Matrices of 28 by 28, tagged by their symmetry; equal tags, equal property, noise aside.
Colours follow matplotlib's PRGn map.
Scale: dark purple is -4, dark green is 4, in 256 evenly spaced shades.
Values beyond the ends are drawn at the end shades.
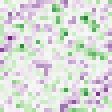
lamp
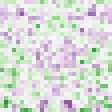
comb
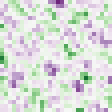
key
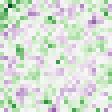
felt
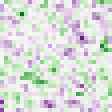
key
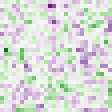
key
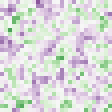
felt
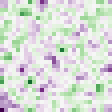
lamp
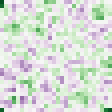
lamp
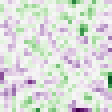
key
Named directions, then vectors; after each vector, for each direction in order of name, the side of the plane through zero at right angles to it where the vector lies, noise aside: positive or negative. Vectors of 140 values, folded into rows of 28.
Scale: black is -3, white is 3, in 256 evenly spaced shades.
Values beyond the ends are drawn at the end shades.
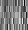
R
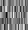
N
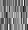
positive, positive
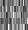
positive, positive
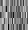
negative, negative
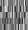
positive, negative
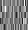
positive, negative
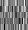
positive, negative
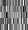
positive, positive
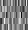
positive, positive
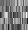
negative, negative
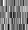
negative, negative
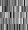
negative, positive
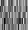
positive, negative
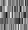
positive, negative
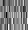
positive, positive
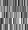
positive, positive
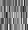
positive, positive
